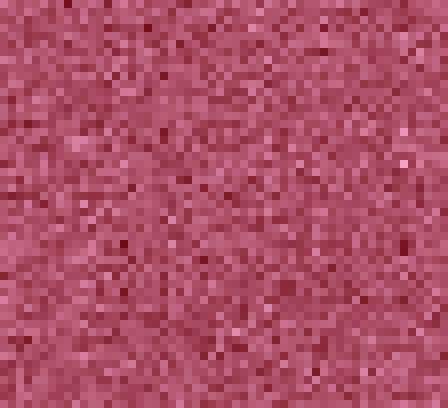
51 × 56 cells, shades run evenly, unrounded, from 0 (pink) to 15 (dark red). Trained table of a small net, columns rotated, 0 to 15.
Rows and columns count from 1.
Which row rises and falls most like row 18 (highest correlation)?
45
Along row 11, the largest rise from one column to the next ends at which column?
34
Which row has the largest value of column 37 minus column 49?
37
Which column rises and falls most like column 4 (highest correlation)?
13
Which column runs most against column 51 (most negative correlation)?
1
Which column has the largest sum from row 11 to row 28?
36
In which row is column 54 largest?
6
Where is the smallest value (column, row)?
51, 21
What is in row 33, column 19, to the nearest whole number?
10
